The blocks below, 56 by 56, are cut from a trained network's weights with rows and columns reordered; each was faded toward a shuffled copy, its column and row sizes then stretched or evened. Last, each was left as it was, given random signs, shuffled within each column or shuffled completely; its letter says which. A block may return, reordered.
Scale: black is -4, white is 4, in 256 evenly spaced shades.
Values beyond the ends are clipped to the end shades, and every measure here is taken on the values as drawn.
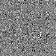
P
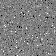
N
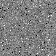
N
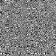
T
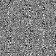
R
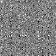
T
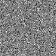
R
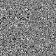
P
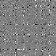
T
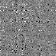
P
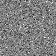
N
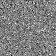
N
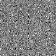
T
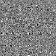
P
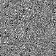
R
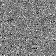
N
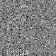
T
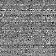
T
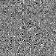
T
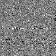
P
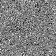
N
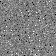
N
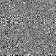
T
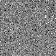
R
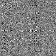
P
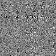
P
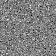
N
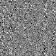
R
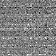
T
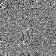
P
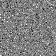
N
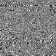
P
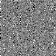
R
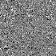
P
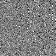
R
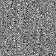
R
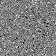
N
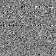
P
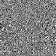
T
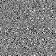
T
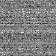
T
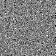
R
